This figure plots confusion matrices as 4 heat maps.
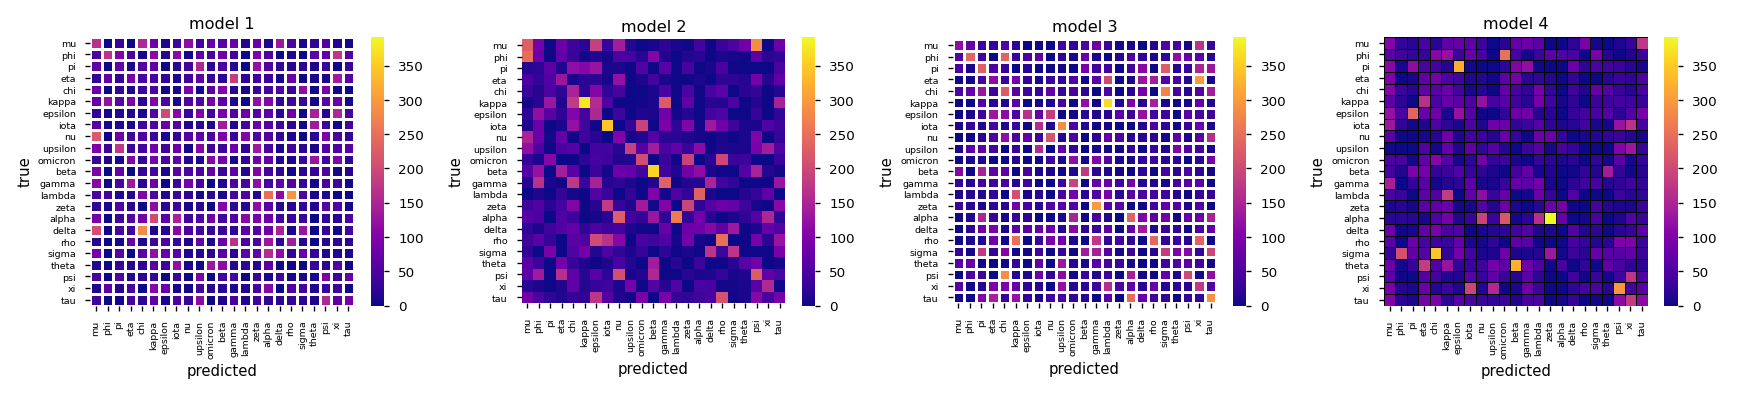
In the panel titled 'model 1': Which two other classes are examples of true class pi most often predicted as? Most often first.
upsilon, zeta
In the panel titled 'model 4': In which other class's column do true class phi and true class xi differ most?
psi
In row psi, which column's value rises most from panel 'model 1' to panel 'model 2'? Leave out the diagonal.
nu
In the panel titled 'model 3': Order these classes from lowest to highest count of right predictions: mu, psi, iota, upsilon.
upsilon, mu, iota, psi
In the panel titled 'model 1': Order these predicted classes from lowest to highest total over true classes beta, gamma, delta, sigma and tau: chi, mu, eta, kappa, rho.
rho, eta, kappa, chi, mu
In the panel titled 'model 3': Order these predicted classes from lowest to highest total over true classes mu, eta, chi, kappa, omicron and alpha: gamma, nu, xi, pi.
nu, gamma, pi, xi
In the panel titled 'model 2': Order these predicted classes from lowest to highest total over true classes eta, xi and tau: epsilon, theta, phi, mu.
theta, phi, mu, epsilon
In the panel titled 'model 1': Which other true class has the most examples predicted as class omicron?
theta
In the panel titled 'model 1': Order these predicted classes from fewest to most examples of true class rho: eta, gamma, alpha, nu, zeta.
nu, zeta, eta, alpha, gamma
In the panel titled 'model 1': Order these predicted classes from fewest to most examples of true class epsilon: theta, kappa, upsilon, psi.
psi, kappa, upsilon, theta
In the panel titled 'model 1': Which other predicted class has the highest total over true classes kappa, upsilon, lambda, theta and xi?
alpha
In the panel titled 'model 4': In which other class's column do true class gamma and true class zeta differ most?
mu
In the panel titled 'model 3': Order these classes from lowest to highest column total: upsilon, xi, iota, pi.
iota, upsilon, pi, xi
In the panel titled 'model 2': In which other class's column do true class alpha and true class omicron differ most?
lambda
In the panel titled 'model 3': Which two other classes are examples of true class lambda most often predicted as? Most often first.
kappa, omicron
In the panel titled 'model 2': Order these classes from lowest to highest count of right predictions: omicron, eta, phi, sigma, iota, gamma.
phi, eta, sigma, omicron, gamma, iota
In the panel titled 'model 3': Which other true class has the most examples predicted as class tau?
sigma
